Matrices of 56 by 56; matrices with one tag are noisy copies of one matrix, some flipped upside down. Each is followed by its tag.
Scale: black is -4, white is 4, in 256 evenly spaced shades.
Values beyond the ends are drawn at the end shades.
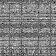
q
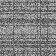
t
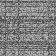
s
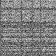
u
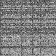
u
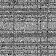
t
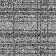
t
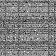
s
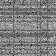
t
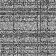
t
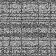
q
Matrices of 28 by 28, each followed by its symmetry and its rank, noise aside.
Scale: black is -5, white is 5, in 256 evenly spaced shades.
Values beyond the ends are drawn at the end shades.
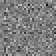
no symmetry, rank six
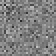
symmetric, rank four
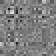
symmetric, rank three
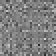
antisymmetric, rank four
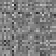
no symmetry, rank four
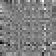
antisymmetric, rank four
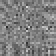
antisymmetric, rank four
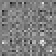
symmetric, rank three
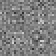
no symmetry, rank four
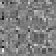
no symmetry, rank four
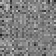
no symmetry, rank six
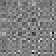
symmetric, rank three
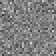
no symmetry, rank six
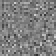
antisymmetric, rank six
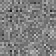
symmetric, rank six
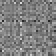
antisymmetric, rank four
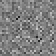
symmetric, rank six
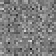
no symmetry, rank six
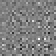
no symmetry, rank three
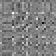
no symmetry, rank four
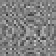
no symmetry, rank four
